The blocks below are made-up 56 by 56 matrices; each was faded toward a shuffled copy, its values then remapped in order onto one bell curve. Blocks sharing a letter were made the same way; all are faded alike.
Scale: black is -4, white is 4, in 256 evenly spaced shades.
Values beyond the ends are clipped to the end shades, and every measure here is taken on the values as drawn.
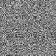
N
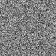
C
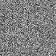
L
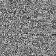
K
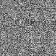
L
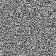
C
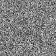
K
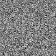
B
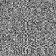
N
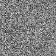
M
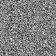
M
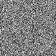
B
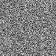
B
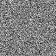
M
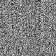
C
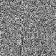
L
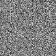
L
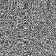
N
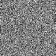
L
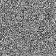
L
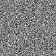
L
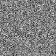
K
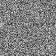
K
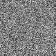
B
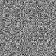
N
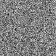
B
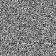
K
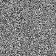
B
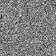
L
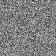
M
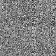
L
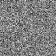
C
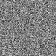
C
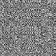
N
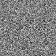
K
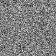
B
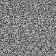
K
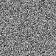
B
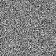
L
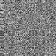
N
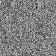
C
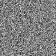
M
